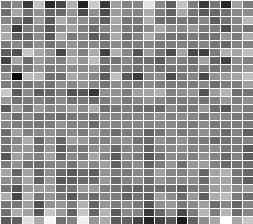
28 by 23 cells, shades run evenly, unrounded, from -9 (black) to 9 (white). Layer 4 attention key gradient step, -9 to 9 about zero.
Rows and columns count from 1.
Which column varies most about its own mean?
21
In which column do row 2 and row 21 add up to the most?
2
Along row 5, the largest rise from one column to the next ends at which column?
6
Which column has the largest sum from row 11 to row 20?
3
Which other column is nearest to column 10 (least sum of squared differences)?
16
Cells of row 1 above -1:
15
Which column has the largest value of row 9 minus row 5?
9
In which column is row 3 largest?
23
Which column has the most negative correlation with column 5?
14
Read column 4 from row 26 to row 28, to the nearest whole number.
-3 -3 3
